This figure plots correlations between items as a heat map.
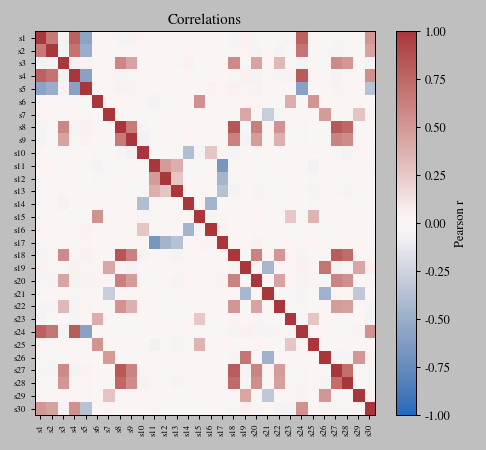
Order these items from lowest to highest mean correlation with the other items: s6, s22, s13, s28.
s13, s6, s22, s28
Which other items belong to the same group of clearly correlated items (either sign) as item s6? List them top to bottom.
s15, s23, s25
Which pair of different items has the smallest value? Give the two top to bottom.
s11, s17
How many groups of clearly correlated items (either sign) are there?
6
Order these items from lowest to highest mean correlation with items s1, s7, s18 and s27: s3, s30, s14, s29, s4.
s14, s29, s30, s4, s3
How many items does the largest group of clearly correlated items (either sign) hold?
8
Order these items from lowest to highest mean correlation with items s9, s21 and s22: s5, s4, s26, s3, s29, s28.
s26, s29, s4, s5, s3, s28
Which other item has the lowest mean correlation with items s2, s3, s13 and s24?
s5
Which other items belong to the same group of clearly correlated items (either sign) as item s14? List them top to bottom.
s10, s16
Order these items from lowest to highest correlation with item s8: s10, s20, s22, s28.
s10, s22, s20, s28
